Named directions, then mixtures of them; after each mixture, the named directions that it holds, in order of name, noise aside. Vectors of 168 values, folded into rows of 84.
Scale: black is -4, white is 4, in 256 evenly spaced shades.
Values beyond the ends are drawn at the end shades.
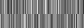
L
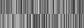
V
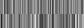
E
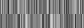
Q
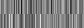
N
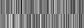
N, V.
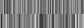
E.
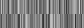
Q.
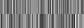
E, L.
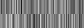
N, V.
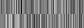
N, V.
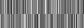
L.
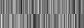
E, V.
